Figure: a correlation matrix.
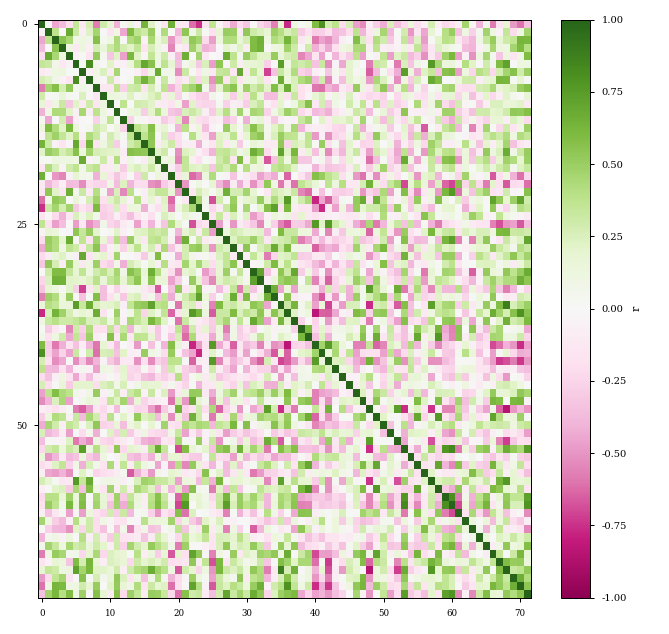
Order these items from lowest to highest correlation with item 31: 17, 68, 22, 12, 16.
12, 22, 17, 68, 16
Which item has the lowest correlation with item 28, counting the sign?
40
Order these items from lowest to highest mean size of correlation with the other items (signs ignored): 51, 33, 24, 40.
24, 51, 33, 40
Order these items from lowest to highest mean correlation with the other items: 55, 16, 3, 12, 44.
44, 12, 55, 3, 16
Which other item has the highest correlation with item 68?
35
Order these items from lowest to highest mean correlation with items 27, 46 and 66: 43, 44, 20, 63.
43, 63, 20, 44
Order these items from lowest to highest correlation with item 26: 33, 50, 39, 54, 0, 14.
33, 54, 0, 39, 14, 50
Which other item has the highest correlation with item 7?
5
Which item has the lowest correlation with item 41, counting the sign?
23
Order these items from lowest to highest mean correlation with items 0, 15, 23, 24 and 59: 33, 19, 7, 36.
33, 36, 19, 7
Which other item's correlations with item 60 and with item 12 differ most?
21
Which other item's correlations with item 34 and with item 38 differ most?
4
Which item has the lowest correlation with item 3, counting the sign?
19
